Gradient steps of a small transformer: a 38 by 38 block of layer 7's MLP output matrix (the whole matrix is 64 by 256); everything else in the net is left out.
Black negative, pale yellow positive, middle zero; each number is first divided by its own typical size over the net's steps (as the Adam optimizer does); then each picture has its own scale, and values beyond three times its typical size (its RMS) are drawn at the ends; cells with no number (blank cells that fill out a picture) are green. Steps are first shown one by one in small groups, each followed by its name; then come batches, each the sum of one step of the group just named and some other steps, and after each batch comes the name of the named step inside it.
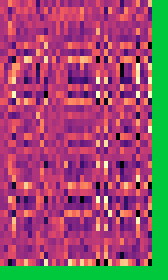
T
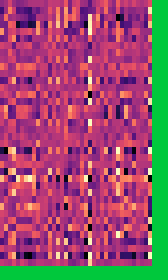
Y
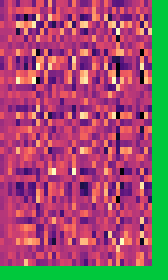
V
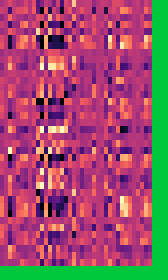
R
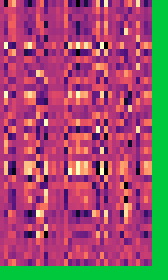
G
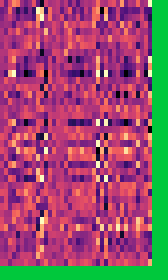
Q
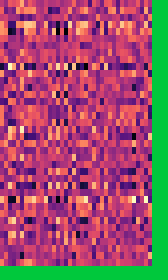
V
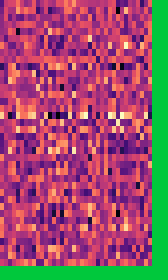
T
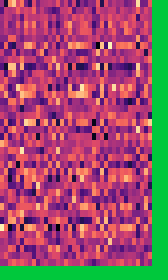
G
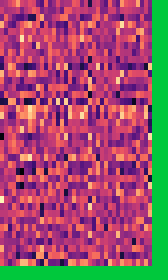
Q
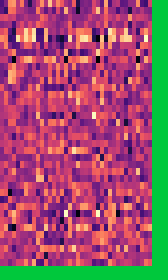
G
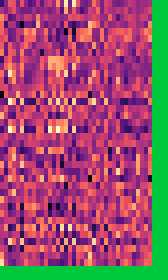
Y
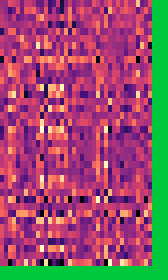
T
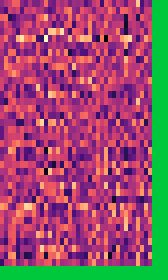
Y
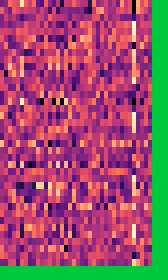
R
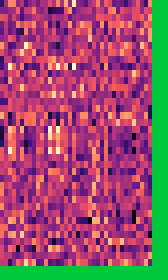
V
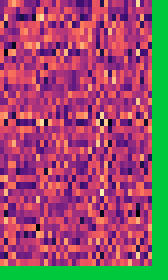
V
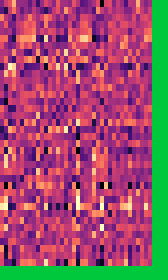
R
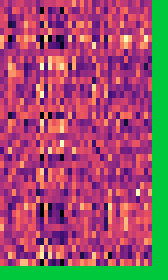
R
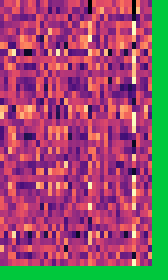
R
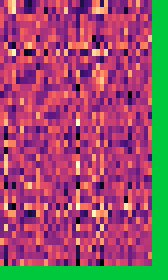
G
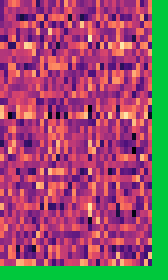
R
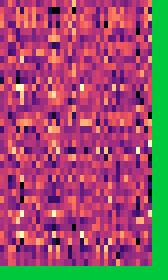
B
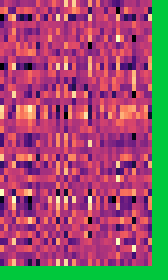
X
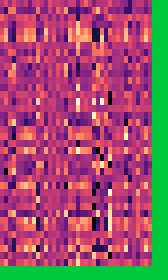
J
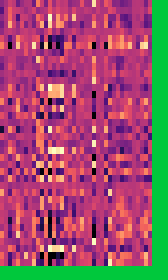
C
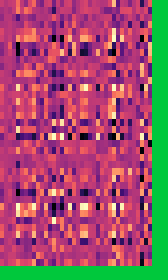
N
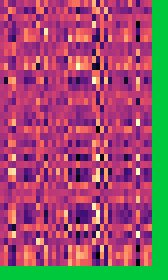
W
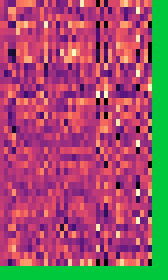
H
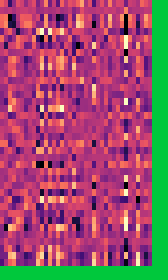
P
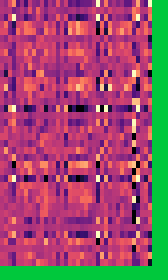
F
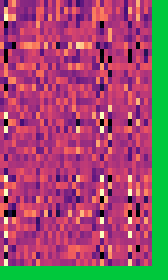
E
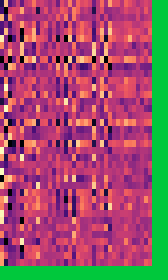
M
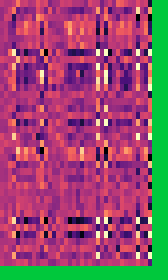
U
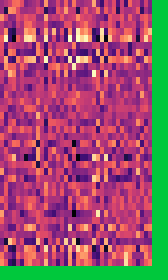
W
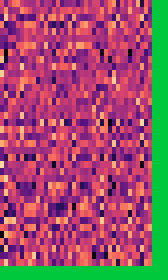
E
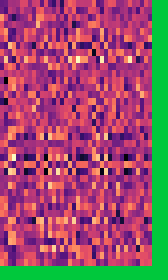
W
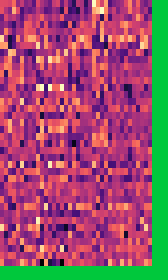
C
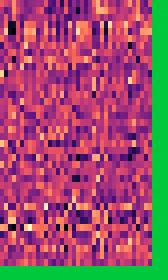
F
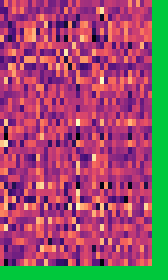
M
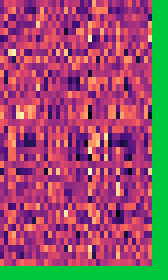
W
